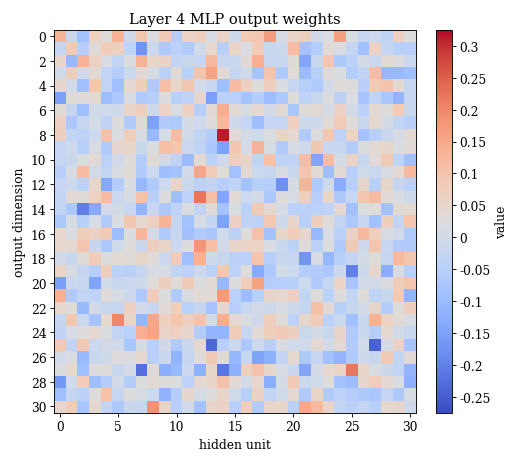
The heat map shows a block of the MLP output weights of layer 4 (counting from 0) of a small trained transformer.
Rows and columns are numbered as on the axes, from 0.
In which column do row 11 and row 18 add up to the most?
12
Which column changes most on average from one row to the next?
14
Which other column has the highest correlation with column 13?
27
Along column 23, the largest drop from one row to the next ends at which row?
11
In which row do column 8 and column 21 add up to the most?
30
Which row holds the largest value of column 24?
0
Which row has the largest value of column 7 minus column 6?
24
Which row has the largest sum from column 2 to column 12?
23
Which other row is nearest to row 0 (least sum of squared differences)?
6
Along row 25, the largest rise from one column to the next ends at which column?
28
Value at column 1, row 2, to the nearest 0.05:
-0.1
